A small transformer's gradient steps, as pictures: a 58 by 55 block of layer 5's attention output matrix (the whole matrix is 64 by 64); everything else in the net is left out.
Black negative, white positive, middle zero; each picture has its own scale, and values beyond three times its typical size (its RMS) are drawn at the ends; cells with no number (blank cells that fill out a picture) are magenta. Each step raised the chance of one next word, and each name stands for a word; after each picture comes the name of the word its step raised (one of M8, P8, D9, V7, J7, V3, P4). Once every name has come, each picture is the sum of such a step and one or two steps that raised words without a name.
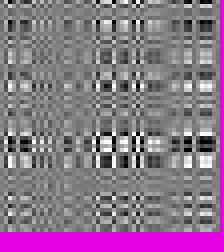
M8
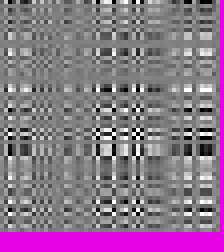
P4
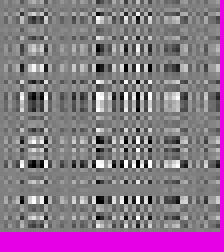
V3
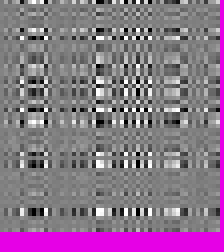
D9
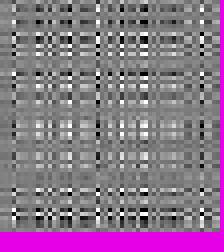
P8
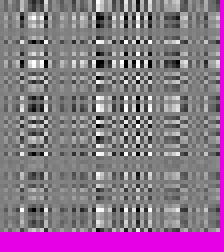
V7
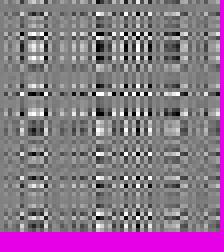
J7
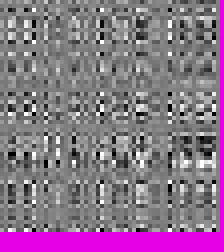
V3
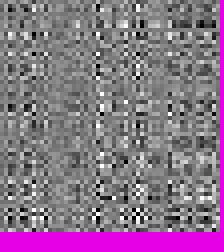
P8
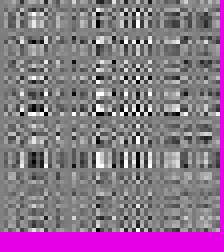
V7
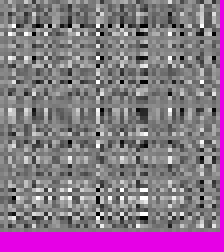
J7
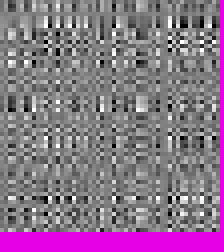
V7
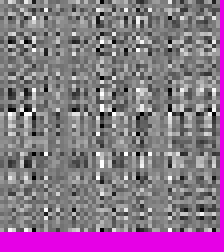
P8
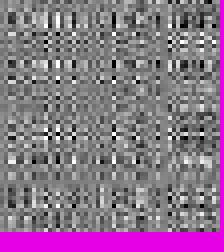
V7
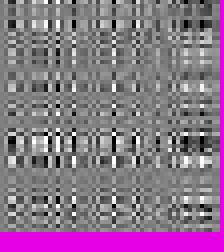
M8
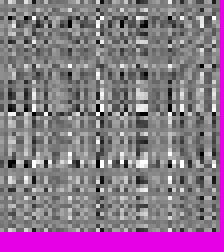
V3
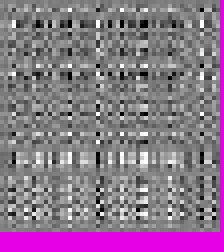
P8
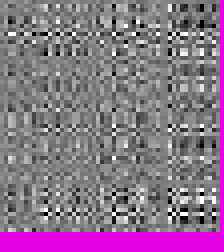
P8
